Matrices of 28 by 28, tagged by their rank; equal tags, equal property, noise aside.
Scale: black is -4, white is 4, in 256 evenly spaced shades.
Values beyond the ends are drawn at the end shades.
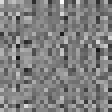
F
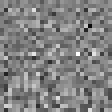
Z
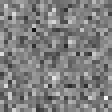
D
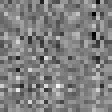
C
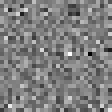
D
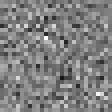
D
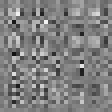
F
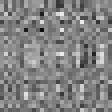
F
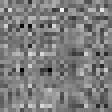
C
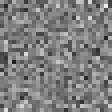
D
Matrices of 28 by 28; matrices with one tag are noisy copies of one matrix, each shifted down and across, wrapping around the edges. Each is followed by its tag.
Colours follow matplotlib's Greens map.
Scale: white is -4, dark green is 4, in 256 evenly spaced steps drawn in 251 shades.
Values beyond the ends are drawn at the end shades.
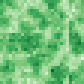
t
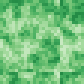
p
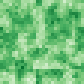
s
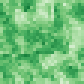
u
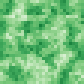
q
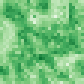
u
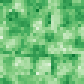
s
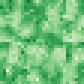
s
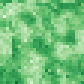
u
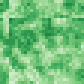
p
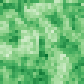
u
